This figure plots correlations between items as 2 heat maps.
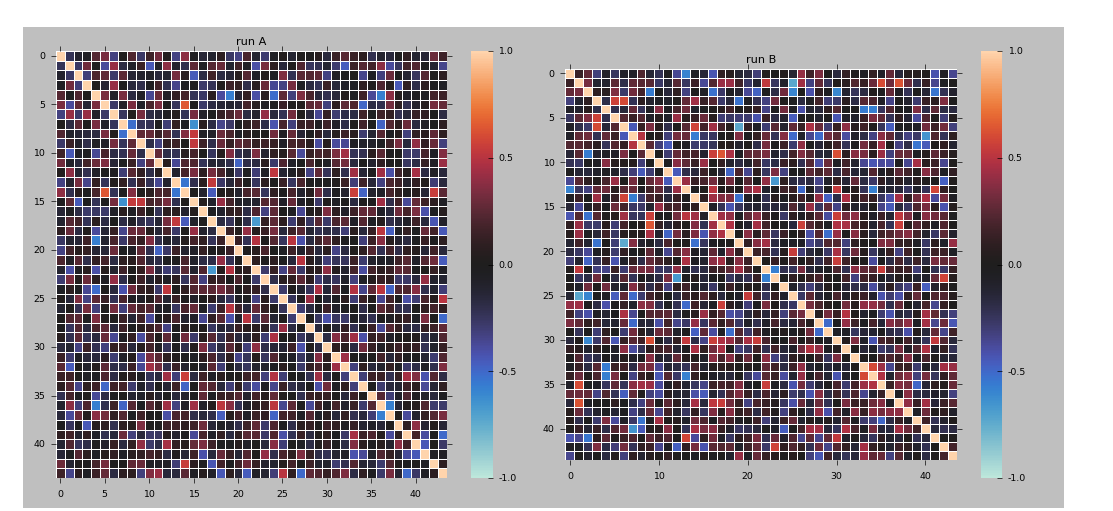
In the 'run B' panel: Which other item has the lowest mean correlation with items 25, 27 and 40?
7
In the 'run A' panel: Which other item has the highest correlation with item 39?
33
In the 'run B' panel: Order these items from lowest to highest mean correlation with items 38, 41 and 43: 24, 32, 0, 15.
0, 24, 15, 32
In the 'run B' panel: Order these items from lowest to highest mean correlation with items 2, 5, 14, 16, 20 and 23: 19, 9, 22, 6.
19, 22, 9, 6
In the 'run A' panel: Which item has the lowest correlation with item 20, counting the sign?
11
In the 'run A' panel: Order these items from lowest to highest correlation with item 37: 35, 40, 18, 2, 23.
18, 35, 40, 23, 2
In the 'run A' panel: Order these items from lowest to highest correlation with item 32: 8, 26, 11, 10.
26, 8, 11, 10
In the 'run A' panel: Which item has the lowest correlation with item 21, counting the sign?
43
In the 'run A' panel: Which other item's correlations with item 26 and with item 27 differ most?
19
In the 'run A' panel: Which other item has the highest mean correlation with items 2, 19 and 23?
41
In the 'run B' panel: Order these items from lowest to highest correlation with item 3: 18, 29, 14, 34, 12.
29, 18, 12, 34, 14
